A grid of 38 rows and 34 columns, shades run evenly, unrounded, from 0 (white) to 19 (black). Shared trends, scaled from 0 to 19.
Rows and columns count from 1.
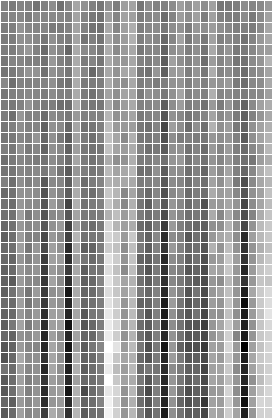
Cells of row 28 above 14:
4
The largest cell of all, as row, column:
32, 31
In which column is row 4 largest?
21
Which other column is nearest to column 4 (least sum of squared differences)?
20
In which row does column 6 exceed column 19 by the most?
34
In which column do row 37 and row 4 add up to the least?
14
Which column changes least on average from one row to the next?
13
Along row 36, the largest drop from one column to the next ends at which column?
10
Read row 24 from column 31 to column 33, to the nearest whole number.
15 8 5
